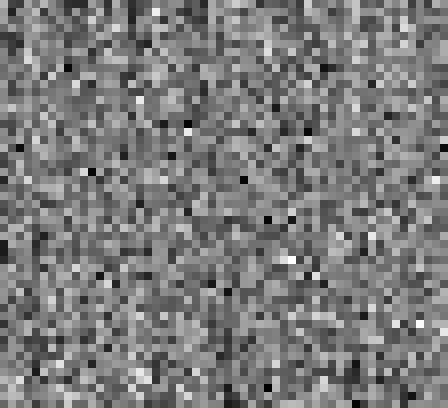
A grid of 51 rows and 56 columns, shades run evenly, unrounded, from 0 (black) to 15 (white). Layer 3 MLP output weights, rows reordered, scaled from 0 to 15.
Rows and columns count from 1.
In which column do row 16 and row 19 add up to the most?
30
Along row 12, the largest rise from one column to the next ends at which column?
27
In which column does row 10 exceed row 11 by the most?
12
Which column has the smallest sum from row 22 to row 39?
5
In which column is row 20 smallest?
22
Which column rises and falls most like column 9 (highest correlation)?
43
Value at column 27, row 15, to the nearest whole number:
8
